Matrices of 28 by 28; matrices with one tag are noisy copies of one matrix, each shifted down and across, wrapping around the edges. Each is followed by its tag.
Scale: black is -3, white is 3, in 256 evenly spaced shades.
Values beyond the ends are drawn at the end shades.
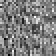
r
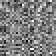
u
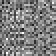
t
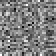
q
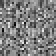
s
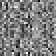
s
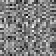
u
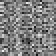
q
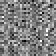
u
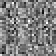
s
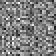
t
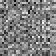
t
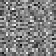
q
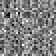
s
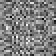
t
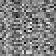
q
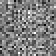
t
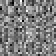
s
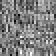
r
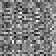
q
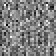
s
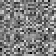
u
